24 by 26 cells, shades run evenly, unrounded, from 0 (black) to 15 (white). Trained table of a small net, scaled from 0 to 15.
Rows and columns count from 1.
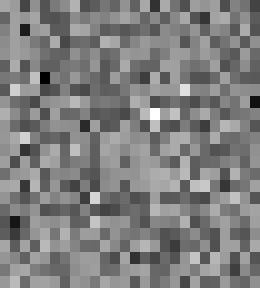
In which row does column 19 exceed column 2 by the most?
19
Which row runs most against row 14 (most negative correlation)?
6
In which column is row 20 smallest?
2
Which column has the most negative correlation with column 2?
7
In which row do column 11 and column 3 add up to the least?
3
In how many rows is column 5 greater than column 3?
14
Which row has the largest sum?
15
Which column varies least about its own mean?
25
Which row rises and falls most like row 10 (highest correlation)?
16
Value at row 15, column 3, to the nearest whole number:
9
